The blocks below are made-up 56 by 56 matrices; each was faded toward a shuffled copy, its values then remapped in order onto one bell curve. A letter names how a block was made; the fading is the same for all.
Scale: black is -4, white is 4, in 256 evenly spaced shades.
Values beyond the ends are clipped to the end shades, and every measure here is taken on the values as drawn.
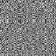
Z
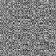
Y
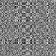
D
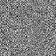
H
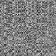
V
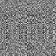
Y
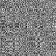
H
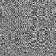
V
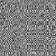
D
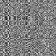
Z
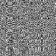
V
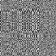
Z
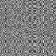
D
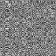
V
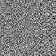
H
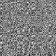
V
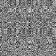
H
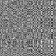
D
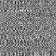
Y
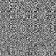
V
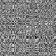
Z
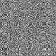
V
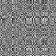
D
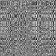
D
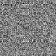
H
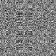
V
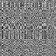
D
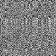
H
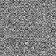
H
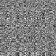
V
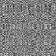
Y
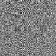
H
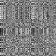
D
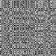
D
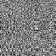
H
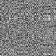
V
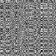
D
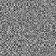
V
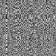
Z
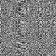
V
